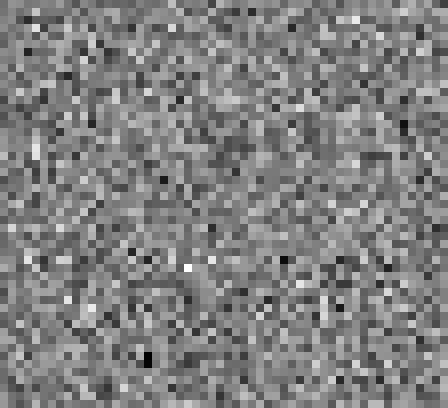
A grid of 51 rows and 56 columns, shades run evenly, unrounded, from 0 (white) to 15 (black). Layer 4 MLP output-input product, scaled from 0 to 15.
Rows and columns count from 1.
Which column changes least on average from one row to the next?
16
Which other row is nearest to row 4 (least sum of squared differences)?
8
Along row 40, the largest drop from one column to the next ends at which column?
41
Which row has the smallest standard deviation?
47
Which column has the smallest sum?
45
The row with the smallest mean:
6
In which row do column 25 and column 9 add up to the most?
10
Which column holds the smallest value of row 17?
37
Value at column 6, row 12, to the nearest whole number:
11
